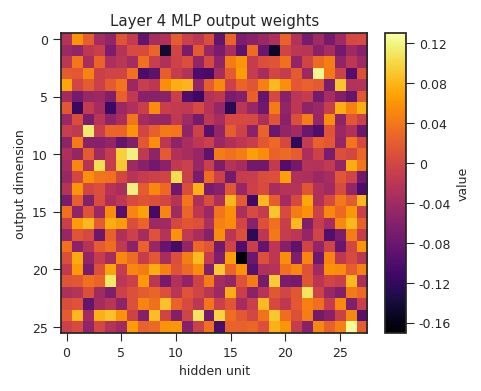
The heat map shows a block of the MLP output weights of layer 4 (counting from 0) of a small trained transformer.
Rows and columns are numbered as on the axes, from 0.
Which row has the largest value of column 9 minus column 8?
15
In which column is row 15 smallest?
8
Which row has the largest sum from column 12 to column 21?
24
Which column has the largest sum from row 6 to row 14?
6
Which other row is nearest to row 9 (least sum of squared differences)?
2
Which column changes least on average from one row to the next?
0
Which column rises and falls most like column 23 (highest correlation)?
16
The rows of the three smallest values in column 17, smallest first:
17, 14, 20
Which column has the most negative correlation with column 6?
13
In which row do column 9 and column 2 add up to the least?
1
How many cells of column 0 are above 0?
9
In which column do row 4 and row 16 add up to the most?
25
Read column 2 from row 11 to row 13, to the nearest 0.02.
-0.02 0.06 0
